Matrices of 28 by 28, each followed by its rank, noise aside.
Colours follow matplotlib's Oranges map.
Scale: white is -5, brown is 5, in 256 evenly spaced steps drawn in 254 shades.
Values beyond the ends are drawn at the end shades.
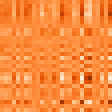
one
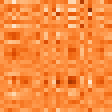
two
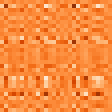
two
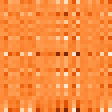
one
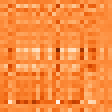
two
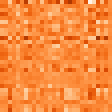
three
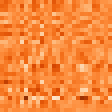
three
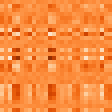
one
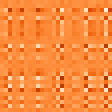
one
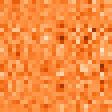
three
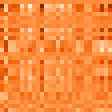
two
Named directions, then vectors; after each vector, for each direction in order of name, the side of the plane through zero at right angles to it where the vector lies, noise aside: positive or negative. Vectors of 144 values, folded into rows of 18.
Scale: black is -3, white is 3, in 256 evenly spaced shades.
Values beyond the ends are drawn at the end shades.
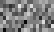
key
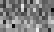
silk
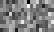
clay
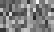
positive, positive, positive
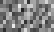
positive, positive, negative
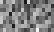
negative, negative, positive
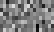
positive, negative, negative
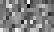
negative, negative, positive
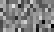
positive, negative, negative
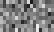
negative, positive, positive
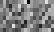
positive, positive, negative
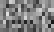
negative, positive, negative
